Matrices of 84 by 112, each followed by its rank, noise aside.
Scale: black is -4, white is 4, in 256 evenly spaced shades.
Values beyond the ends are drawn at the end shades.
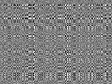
two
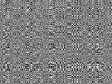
three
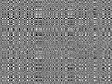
one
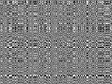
two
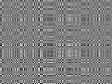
one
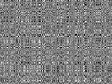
four
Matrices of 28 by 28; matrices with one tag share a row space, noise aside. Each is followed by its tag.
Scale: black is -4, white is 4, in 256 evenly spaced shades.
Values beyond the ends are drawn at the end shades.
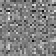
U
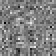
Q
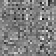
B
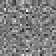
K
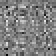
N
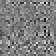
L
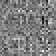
B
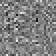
N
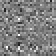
Q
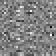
Q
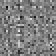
Q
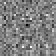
K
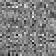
U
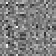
N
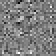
Q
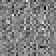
L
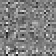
N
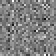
L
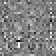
Q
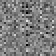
K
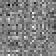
U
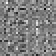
N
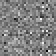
B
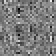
Q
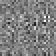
L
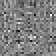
Q
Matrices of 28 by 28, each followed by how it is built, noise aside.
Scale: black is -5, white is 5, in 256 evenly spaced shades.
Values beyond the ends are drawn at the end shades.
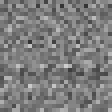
repeating columns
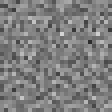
repeating columns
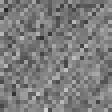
Hankel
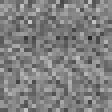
repeating columns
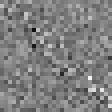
banded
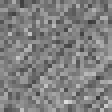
Hankel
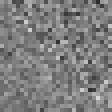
upper triangular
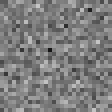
noise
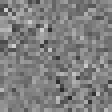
block diagonal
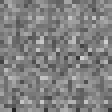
repeating columns
